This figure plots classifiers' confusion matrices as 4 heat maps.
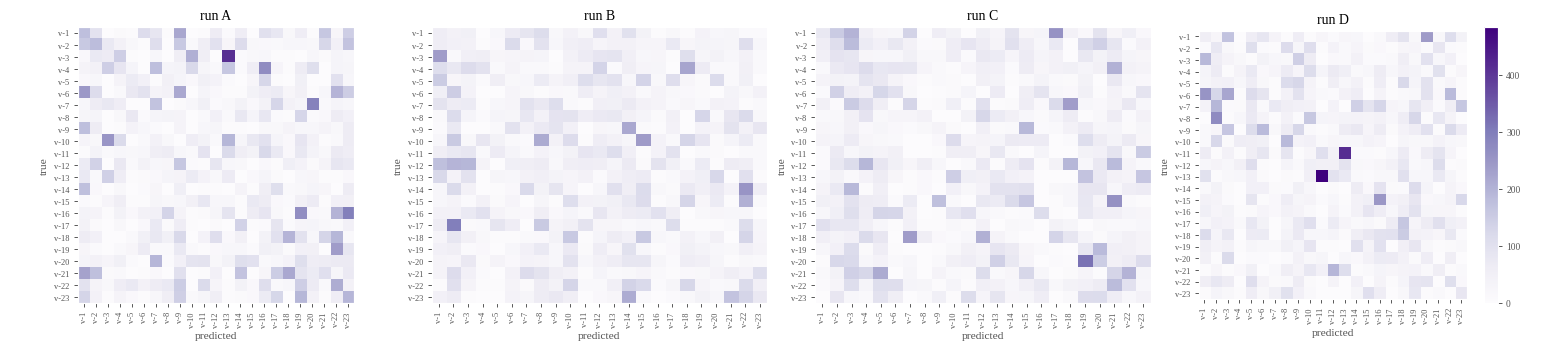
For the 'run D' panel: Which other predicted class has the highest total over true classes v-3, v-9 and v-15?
v-16
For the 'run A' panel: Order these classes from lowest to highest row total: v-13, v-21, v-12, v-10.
v-13, v-12, v-10, v-21
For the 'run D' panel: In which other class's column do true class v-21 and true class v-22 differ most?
v-12
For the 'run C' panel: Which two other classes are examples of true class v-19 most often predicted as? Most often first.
v-20, v-3
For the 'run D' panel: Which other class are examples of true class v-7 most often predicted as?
v-2
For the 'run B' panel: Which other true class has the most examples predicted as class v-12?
v-4
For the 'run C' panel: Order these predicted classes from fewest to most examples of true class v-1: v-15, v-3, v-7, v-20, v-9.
v-15, v-9, v-20, v-7, v-3
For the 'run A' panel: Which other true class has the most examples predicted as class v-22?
v-19
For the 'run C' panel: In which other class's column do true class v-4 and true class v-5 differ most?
v-21
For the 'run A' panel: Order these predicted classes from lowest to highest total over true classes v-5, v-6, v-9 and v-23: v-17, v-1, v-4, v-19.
v-4, v-17, v-19, v-1
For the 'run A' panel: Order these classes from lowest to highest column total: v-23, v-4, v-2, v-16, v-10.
v-10, v-4, v-2, v-16, v-23
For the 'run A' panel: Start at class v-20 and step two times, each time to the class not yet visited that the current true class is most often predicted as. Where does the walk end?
v-17
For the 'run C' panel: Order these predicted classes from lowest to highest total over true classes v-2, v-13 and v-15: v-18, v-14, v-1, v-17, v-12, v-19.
v-18, v-17, v-1, v-12, v-14, v-19
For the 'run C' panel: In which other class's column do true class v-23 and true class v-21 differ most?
v-22
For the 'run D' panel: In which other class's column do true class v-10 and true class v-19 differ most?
v-8
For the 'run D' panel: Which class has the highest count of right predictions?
v-18
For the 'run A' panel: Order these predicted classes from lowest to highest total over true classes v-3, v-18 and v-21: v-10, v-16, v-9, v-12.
v-16, v-12, v-10, v-9
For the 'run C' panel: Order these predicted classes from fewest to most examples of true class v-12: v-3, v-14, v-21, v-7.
v-7, v-14, v-3, v-21
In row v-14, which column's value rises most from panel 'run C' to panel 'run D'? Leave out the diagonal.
v-16
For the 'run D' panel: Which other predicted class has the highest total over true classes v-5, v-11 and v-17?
v-13
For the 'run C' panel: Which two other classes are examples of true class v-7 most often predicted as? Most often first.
v-18, v-3
